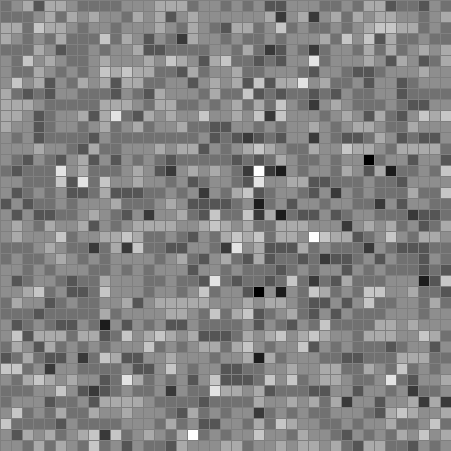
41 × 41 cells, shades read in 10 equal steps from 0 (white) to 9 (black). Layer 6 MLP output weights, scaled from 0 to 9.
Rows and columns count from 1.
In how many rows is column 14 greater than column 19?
16
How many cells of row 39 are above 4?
21
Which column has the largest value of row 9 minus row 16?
24
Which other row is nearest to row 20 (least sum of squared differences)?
9
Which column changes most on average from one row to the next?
29
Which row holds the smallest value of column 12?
35
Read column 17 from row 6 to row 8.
3 6 4
